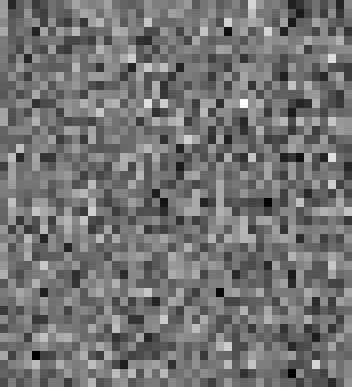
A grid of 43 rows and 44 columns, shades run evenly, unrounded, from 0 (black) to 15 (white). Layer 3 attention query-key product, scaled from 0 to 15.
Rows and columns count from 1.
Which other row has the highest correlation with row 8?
17
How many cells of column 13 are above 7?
19
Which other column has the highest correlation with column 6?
28
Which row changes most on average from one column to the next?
18
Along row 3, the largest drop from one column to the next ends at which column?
37
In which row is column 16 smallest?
41
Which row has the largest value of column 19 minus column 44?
8
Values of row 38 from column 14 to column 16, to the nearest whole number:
6 3 4
